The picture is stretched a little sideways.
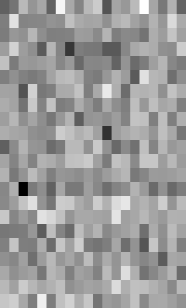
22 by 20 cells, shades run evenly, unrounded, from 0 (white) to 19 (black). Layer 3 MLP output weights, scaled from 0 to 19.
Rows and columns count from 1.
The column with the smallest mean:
7
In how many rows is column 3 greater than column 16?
12
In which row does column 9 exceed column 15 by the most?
9
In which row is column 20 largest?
1
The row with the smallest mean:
15
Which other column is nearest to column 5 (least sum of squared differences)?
10
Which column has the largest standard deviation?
3
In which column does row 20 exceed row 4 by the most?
20
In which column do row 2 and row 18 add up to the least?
2
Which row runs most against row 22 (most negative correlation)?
17
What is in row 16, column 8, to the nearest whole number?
8
